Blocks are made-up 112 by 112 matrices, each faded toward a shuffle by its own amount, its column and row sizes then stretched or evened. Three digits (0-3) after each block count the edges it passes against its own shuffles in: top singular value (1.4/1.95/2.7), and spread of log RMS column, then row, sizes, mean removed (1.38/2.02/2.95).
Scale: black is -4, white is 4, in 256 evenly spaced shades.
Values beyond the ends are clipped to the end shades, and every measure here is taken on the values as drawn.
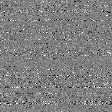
1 0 3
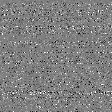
0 0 3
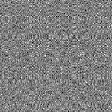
3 1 2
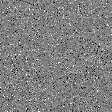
0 1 0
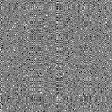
3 2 0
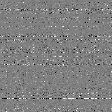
2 1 3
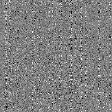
1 3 2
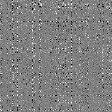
2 3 2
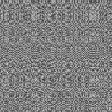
3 0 2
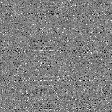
2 0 2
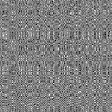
3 3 1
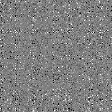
2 2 2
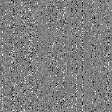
2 3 0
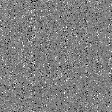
1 2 0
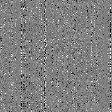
2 3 0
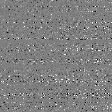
1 1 3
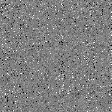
0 2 1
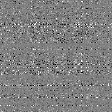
1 2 3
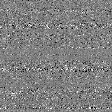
0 0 3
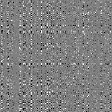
3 3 2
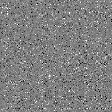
2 1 1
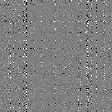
2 3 2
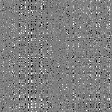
3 3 1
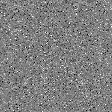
1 0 0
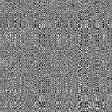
3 3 2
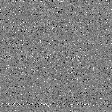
0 1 2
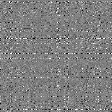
2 2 3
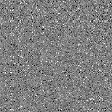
2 1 1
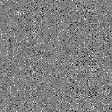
2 2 0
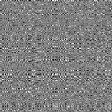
3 1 3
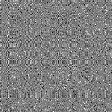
3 2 0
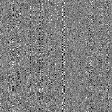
2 3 0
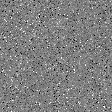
0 1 0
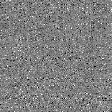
2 0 2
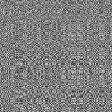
3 0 3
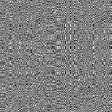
3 3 1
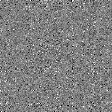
0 2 2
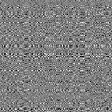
3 0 3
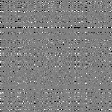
3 2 3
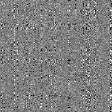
2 3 2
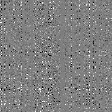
2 3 2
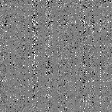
0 3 2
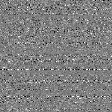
2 0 3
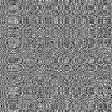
3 1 2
